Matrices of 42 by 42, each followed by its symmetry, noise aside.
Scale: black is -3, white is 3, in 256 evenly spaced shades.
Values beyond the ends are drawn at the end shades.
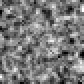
no symmetry.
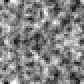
mirrored top to bottom.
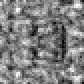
mirrored top to bottom.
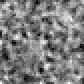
symmetric across the other diagonal.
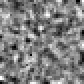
antisymmetric.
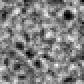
symmetric across the other diagonal.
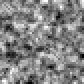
no symmetry.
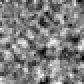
antisymmetric.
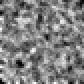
symmetric across the other diagonal.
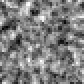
antisymmetric.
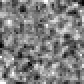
antisymmetric.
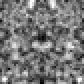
mirrored left to right.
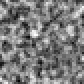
no symmetry.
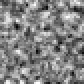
no symmetry.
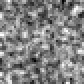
no symmetry.
